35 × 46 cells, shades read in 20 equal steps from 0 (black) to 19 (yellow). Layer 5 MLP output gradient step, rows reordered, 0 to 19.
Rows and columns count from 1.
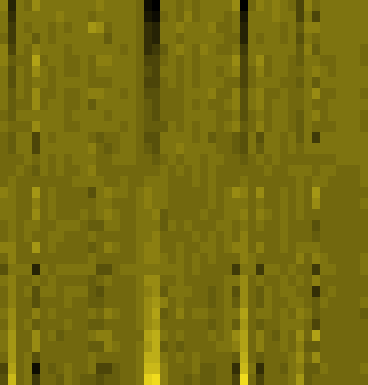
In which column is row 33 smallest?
5
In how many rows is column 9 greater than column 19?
14
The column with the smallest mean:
40
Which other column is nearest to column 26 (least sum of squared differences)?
39
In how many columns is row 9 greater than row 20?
16
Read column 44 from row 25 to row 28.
9 9 9 9
